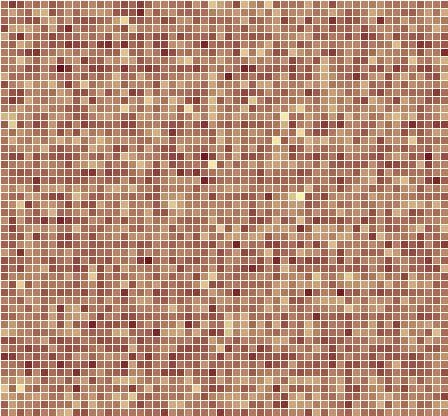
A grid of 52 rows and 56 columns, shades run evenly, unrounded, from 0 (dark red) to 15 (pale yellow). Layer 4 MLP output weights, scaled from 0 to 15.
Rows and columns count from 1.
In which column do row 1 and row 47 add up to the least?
16
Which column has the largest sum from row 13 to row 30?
35
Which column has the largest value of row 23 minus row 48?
51
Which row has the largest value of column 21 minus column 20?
42
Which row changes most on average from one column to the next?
41
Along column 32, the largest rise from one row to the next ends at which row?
13
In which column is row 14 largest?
24
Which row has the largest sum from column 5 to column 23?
18
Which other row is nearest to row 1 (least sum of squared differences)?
43
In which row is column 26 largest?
36
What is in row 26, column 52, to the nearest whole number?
11
